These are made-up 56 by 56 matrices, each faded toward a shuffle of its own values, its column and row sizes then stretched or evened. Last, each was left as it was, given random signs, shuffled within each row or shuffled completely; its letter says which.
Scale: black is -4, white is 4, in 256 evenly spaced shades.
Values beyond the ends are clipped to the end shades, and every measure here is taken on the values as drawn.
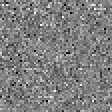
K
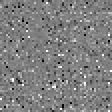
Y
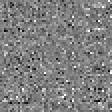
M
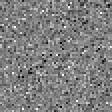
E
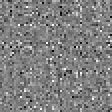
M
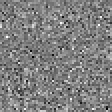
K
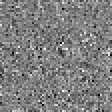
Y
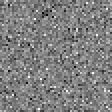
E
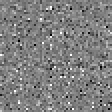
M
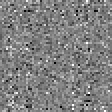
Y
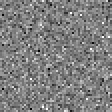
E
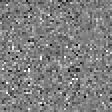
Y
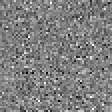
Y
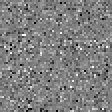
Y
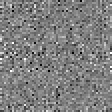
M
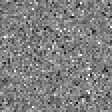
E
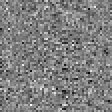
M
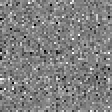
Y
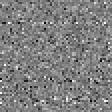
K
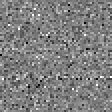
K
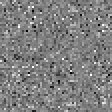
M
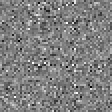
M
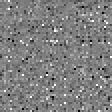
Y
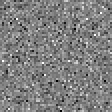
E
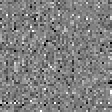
M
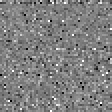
K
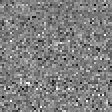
K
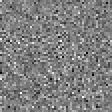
M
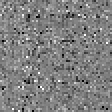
M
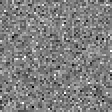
E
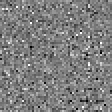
Y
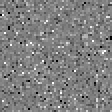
E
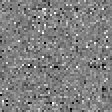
Y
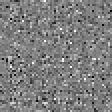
Y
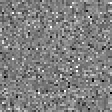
K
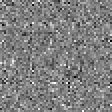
M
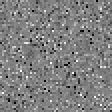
E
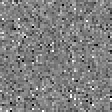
Y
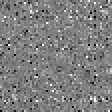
Y
